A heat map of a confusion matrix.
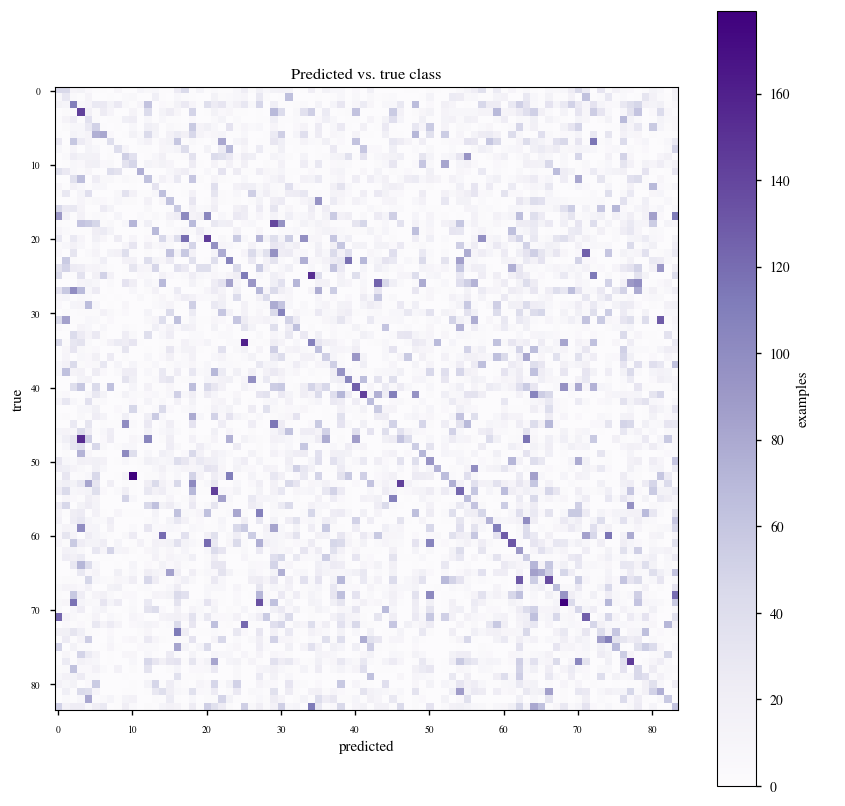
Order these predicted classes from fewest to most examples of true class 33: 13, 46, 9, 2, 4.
13, 4, 9, 46, 2
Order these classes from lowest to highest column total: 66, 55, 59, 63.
59, 55, 66, 63
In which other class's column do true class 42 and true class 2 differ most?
48
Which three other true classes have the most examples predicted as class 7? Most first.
40, 62, 11
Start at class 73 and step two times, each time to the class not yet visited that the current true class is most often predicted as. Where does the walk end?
75
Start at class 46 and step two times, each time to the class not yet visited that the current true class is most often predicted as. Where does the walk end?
81
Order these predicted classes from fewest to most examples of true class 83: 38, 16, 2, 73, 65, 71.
73, 16, 2, 71, 38, 65
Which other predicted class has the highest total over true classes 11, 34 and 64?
25
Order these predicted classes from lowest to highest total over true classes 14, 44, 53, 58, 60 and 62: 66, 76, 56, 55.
55, 66, 76, 56
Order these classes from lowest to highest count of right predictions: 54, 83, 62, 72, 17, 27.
72, 83, 27, 62, 17, 54
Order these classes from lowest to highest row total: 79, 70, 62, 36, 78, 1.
1, 79, 78, 70, 62, 36
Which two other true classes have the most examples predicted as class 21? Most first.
54, 77
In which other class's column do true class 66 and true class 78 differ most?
62
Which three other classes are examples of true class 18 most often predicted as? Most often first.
29, 30, 10
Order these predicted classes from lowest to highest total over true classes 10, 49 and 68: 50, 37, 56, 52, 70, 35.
70, 56, 37, 35, 52, 50
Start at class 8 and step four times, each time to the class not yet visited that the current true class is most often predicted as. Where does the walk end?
43
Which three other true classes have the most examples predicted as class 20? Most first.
61, 17, 57
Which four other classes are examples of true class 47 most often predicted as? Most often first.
3, 63, 12, 40
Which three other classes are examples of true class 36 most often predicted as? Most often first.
40, 63, 59
